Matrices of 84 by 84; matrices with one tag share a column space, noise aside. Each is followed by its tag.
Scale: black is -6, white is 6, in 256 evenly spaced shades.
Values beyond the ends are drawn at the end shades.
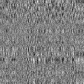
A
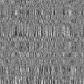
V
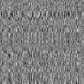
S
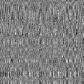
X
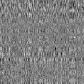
A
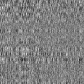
A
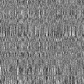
V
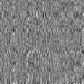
S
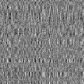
X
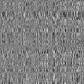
S
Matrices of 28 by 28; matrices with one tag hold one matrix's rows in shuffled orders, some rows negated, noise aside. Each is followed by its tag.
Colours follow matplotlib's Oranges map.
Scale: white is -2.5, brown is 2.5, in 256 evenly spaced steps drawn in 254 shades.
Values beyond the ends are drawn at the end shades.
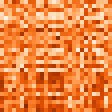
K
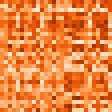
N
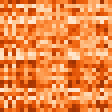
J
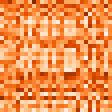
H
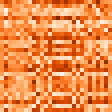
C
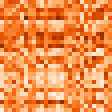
K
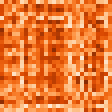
K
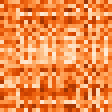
H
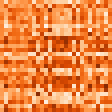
C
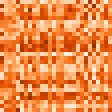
H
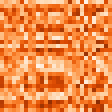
K
